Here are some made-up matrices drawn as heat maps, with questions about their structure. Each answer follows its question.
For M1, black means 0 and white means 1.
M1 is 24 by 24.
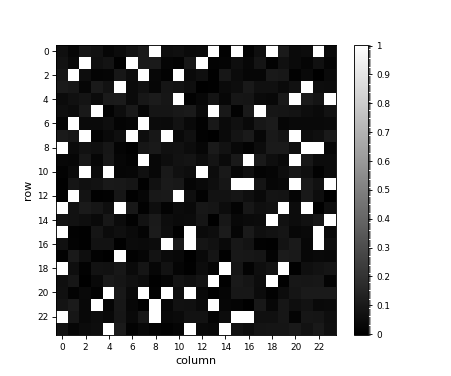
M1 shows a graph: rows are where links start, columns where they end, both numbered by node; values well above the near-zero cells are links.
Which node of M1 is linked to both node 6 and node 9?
node 7
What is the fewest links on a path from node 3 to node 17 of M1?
2
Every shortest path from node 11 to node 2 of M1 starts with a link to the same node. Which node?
node 20
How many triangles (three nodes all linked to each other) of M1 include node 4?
0
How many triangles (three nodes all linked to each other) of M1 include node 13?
0
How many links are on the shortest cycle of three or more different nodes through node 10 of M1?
4
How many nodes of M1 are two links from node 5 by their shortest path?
3
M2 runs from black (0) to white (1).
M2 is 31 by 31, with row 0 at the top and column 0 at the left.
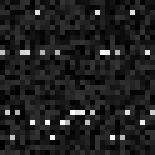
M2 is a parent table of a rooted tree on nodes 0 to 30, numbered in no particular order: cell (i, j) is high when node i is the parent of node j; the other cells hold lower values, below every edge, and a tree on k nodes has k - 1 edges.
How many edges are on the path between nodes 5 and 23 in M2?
2
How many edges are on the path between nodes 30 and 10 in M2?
3
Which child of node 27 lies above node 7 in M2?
2
